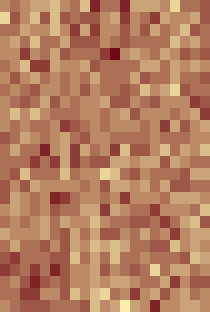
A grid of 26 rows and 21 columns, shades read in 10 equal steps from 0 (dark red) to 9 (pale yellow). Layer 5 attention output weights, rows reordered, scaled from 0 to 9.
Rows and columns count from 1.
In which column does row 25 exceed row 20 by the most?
11
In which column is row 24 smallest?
4
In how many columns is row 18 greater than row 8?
10
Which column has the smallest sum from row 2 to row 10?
21
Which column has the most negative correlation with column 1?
16
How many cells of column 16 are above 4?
12
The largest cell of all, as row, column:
26, 13
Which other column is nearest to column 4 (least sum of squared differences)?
1
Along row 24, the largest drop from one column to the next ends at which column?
18
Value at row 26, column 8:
4
